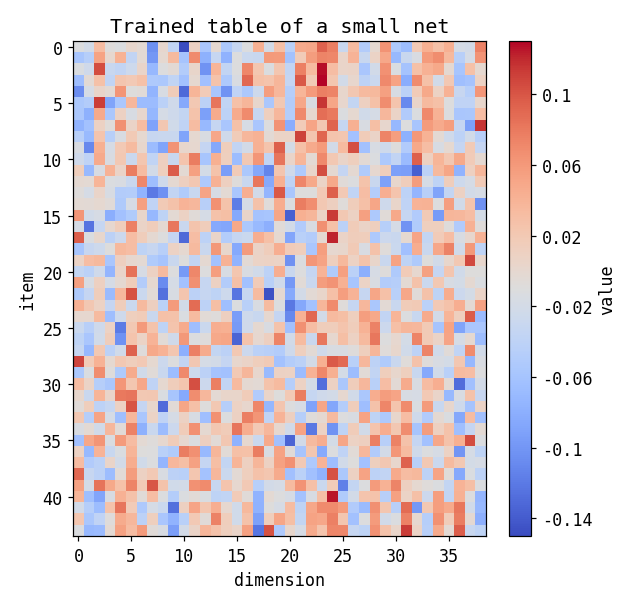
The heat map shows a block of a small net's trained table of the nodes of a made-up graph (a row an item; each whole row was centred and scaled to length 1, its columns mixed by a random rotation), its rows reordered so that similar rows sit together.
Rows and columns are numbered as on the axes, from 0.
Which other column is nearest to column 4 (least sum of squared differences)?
34
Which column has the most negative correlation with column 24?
5
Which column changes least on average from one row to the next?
7
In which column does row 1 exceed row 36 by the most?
23
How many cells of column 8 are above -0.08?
39
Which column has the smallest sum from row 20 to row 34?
20
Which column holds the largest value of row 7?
38
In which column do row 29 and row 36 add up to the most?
10
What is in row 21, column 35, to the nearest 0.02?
-0.02
